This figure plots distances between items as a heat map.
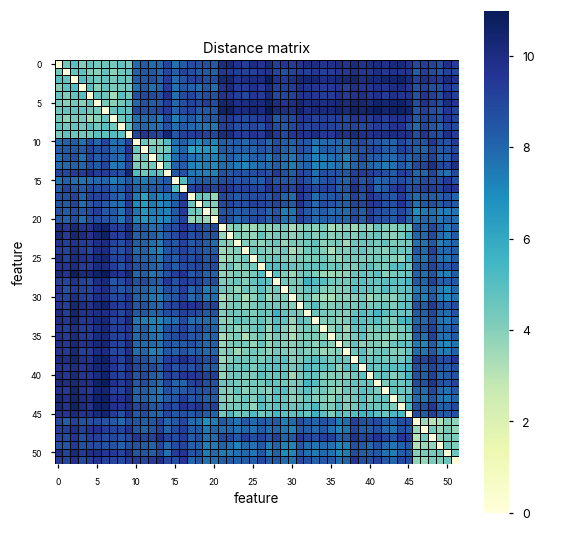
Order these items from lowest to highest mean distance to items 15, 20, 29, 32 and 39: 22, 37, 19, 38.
37, 22, 38, 19
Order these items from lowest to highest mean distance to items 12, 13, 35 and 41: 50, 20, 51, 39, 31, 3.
31, 39, 20, 50, 3, 51
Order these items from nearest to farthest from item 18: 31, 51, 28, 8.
8, 51, 28, 31
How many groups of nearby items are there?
6
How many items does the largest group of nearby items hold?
25
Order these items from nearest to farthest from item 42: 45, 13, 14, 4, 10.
45, 13, 10, 14, 4
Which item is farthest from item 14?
9
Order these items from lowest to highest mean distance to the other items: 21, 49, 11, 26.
21, 26, 49, 11
